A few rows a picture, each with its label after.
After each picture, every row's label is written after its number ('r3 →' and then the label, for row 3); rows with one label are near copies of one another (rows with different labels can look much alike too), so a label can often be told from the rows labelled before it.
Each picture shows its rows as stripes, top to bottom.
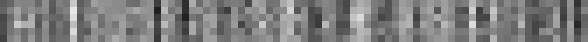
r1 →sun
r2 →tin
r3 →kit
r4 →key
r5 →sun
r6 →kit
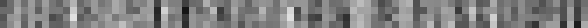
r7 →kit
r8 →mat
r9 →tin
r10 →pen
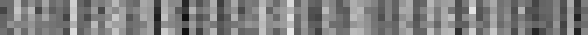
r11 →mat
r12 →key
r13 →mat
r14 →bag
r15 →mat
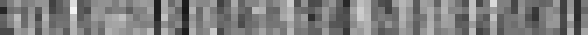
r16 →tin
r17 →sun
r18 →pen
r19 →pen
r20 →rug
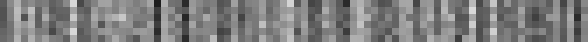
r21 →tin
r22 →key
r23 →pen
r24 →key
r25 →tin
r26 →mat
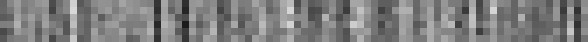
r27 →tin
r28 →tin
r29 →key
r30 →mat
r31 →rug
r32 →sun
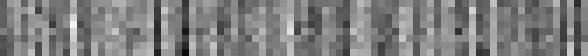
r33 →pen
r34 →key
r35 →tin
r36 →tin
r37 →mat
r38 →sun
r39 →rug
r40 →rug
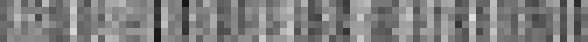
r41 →pen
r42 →tin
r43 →key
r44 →mat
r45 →tin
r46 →bag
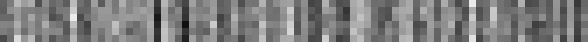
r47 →key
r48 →tin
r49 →tin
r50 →mat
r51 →mat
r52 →key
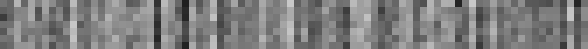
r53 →mat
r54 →rug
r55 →rug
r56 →tin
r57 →tin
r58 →mat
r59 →rug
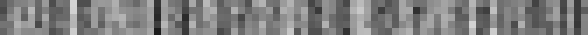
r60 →sun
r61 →kit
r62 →pen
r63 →key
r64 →tin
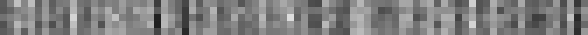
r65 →key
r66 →rug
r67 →mat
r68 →key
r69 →pen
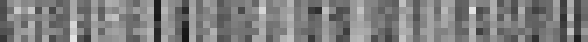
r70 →bag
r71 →key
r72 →bag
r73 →sun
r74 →rug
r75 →sun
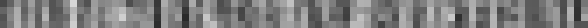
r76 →sun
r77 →pen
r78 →pen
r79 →kit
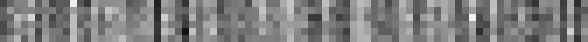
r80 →sun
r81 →bag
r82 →key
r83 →kit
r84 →rug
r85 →pen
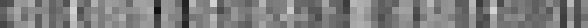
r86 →rug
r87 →tin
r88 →kit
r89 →rug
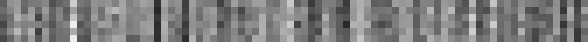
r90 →tin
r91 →pen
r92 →key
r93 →tin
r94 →key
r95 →sun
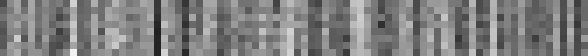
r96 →kit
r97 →kit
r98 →bag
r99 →kit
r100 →bag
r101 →pen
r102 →bag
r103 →tin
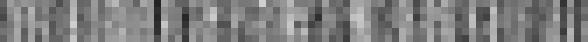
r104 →bag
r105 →kit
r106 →kit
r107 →tin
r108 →pen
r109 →pen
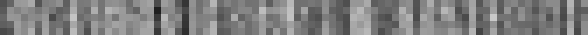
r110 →rug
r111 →bag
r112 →tin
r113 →rug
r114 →rug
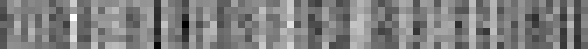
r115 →tin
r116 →bag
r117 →sun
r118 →mat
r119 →kit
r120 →sun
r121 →bag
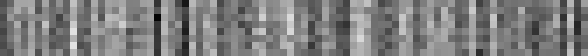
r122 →rug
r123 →key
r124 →bag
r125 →pen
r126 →sun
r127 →kit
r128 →sun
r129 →rug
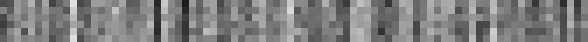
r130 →sun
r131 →mat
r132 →sun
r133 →rug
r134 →kit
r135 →tin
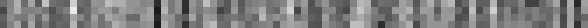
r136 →pen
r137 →tin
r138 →bag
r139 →kit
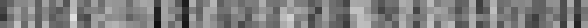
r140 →rug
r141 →kit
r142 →sun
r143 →pen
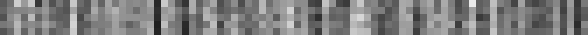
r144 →key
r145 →bag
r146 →kit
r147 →mat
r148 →kit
